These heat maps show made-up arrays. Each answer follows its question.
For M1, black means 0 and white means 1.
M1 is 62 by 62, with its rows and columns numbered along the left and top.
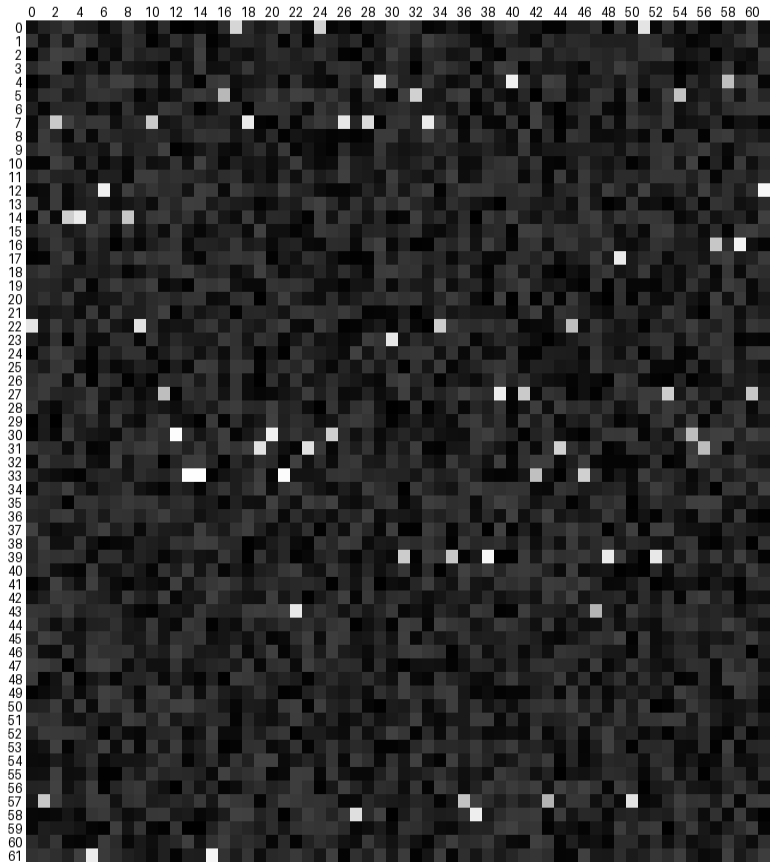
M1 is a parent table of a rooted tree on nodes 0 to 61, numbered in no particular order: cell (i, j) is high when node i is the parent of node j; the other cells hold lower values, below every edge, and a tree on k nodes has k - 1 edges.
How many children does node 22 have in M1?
4
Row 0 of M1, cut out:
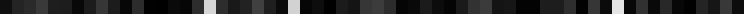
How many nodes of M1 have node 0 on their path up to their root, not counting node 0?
4
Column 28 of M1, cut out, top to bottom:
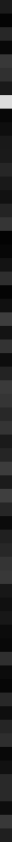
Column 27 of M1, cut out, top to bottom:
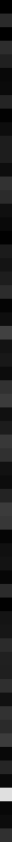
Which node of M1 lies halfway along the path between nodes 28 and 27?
14
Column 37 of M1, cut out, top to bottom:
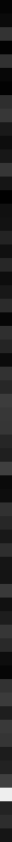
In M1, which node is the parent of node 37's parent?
4
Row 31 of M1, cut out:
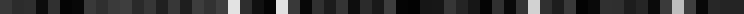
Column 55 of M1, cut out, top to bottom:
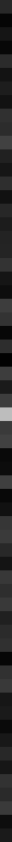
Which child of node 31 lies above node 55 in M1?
23
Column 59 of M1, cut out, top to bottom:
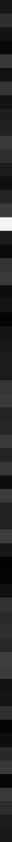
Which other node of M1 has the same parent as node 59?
57
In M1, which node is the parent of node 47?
43
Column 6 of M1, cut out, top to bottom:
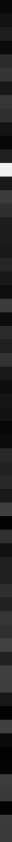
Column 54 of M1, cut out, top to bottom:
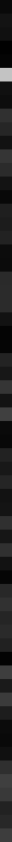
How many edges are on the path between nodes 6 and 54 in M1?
4
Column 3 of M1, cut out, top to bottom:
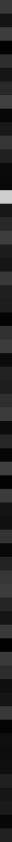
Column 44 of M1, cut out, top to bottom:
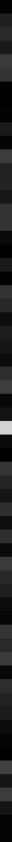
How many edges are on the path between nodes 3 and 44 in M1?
7
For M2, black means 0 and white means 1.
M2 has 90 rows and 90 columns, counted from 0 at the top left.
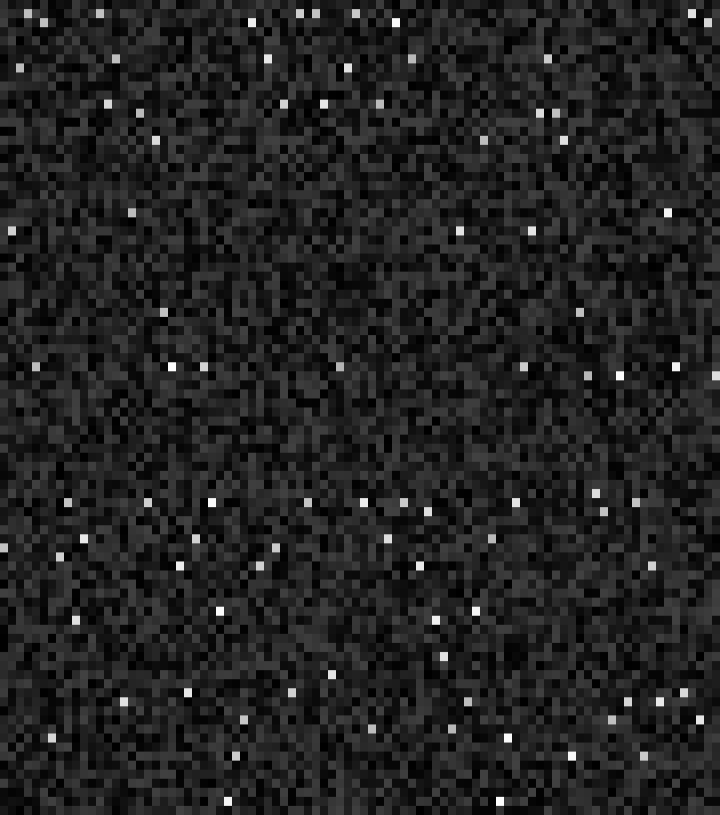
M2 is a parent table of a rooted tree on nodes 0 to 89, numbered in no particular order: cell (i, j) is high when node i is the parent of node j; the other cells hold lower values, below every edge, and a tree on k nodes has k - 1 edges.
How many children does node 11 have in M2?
4
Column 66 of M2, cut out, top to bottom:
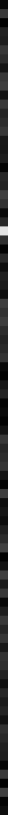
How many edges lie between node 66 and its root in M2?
3
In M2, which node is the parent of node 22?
62
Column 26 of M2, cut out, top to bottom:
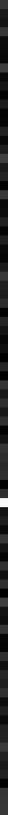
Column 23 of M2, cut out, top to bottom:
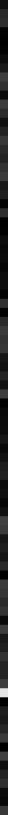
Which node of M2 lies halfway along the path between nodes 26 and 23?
79
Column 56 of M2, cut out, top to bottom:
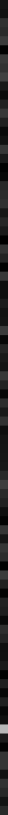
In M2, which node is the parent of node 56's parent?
83
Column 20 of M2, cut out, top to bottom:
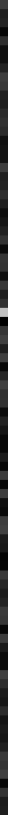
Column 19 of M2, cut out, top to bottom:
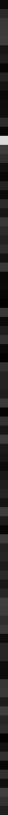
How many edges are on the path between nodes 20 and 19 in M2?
4
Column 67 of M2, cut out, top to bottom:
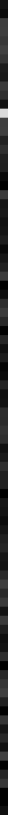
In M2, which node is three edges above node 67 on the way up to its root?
25
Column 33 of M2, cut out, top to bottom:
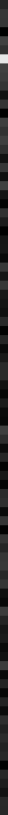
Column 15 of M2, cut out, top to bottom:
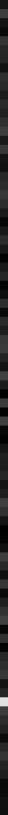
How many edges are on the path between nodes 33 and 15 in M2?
7
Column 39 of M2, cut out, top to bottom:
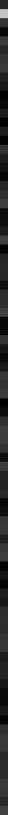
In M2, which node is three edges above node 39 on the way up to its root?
40
